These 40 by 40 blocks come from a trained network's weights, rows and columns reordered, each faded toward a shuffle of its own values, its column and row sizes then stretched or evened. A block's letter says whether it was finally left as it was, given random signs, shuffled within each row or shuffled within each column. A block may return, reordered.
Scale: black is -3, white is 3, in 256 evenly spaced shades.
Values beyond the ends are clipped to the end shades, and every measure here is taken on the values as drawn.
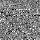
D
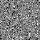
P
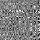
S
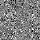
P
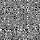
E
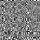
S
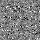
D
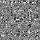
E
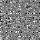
E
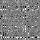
S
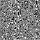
P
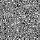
P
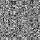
S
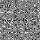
E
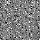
P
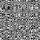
S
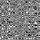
S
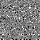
D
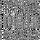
S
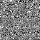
D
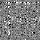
S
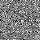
D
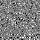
D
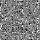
P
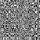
S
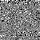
D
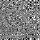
E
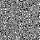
P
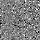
P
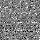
D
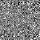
E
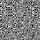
S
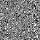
P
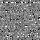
D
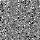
P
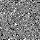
D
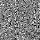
P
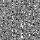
P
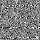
D
